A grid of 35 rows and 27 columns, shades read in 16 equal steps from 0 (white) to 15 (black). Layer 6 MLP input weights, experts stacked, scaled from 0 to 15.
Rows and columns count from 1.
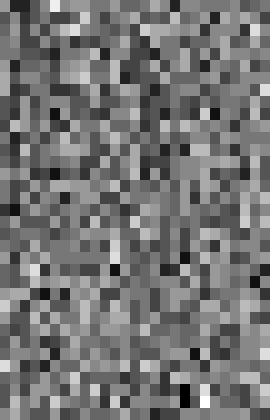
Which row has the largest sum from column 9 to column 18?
23
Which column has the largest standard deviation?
21
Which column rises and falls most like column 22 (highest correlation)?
11
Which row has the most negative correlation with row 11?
27
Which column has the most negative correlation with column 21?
19
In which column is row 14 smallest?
26
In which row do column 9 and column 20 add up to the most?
30
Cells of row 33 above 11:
2
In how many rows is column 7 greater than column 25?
17
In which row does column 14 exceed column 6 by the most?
1
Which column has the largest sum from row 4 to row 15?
15
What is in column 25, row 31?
8
